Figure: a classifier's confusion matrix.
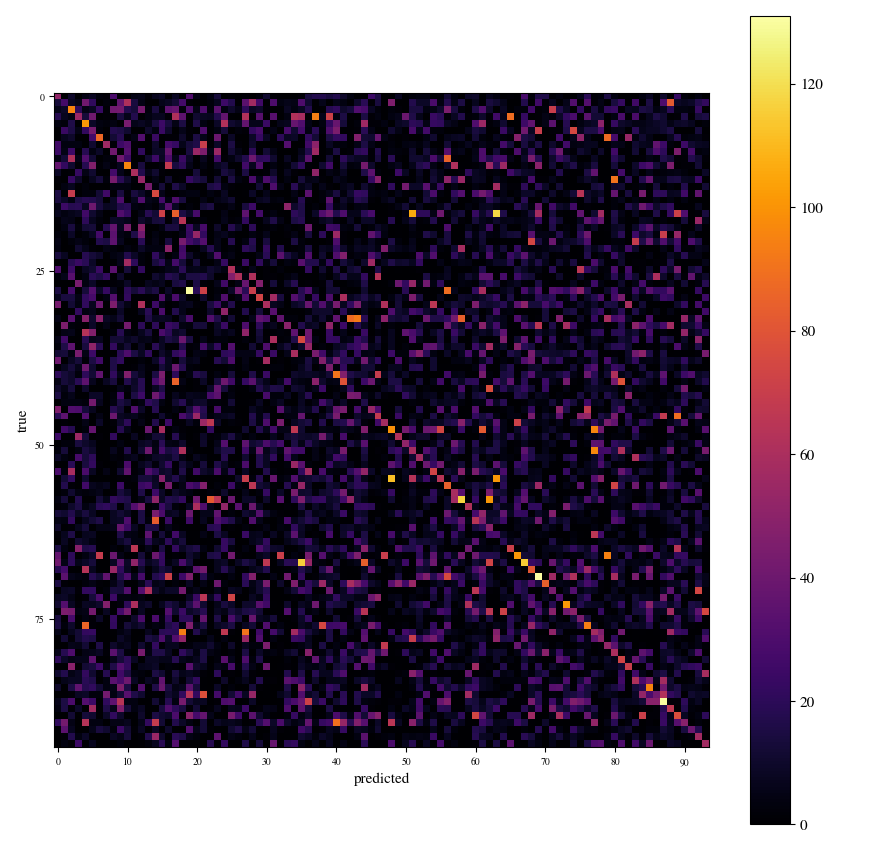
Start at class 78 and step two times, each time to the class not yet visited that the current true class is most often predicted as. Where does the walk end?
77
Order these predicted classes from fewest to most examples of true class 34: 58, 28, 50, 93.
28, 58, 93, 50
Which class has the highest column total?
44
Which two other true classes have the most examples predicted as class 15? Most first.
17, 48
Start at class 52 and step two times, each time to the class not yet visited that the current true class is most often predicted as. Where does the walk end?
93
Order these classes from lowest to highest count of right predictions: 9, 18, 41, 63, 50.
63, 9, 50, 18, 41
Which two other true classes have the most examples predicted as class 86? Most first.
26, 87
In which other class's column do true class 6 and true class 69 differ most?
79
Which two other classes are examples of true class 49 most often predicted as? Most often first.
3, 38
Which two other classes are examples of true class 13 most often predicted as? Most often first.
63, 50
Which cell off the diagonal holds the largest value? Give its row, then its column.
28, 19
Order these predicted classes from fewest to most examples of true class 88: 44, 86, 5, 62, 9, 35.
86, 62, 44, 35, 9, 5
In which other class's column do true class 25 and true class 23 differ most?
75
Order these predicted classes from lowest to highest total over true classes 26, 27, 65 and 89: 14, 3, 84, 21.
14, 21, 3, 84
